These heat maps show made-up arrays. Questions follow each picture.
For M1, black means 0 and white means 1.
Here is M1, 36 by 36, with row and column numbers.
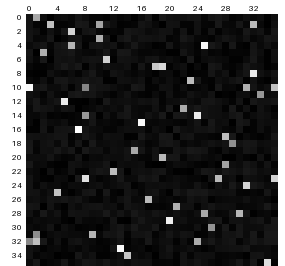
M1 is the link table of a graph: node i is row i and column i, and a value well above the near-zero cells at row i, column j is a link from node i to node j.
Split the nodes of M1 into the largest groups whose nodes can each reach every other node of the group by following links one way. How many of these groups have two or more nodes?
5
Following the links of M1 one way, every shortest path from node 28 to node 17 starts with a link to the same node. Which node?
node 30
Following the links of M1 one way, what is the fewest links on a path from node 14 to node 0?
3
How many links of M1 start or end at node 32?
5
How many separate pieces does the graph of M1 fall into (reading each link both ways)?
2
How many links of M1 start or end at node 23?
4
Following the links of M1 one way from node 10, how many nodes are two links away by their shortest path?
4
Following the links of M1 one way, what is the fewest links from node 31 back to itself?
3
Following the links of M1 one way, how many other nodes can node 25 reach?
9
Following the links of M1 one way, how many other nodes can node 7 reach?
6
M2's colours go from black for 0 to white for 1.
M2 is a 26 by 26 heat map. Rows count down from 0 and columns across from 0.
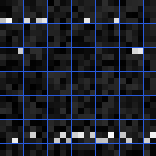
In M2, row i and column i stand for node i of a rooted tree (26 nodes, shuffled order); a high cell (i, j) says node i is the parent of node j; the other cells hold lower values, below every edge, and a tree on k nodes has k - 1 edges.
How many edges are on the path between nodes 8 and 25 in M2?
2
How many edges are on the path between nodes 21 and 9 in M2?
2
